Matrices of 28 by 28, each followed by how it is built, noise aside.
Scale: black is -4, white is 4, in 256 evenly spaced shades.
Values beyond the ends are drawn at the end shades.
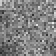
smooth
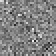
block diagonal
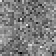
smooth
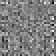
low rank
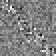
banded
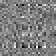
low rank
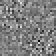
block diagonal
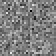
noise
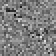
banded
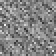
Toeplitz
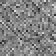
Toeplitz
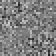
block diagonal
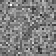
noise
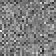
blocks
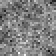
smooth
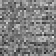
blocks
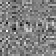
low rank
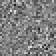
block diagonal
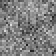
smooth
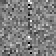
uneven columns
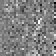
uneven columns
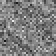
Toeplitz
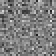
low rank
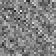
Toeplitz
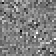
block diagonal
